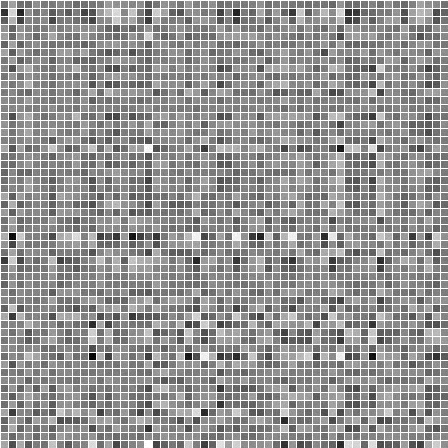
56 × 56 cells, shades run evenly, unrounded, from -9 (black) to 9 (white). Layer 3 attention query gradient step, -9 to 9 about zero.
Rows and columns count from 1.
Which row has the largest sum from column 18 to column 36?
19
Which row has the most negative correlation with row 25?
33
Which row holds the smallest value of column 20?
30
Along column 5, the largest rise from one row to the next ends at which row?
53
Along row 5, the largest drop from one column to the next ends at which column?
20
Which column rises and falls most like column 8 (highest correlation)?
25
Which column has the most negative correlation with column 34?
15
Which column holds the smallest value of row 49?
28
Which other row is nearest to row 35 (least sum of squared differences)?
14
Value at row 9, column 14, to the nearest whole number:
-3
